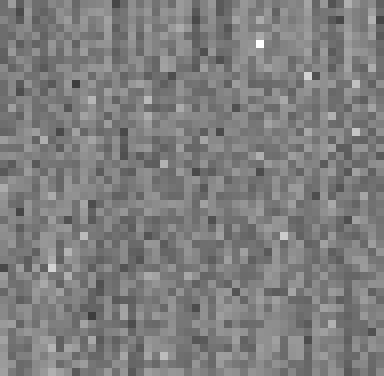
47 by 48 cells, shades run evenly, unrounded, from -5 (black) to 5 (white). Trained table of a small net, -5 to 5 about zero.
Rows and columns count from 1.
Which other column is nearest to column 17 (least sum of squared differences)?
27
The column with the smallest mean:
25
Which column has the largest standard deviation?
33
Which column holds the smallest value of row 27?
3
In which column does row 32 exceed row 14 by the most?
9
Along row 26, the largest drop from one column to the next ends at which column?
12
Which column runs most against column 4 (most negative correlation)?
7
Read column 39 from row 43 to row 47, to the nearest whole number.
-2 -1 -1 -1 -1
